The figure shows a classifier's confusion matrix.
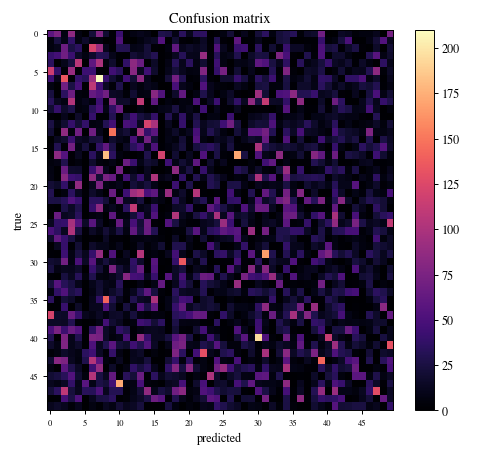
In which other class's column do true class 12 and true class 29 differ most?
31
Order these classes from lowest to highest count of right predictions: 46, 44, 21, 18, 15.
46, 15, 44, 18, 21
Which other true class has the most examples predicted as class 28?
32
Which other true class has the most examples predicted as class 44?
25
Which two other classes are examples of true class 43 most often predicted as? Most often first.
39, 6
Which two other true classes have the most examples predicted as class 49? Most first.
41, 25
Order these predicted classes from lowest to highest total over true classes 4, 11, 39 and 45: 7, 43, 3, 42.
42, 43, 3, 7
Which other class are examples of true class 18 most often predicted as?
34
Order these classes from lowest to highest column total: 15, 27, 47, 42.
42, 47, 27, 15
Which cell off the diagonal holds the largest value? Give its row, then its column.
6, 7
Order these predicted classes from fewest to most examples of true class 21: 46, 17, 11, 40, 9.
40, 46, 11, 9, 17
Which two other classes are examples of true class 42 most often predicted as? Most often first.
22, 31
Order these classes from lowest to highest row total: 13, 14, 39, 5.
14, 39, 5, 13
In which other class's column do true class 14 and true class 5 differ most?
0
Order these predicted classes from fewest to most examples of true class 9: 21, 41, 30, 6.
6, 30, 21, 41
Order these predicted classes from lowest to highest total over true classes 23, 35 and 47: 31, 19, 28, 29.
29, 28, 31, 19
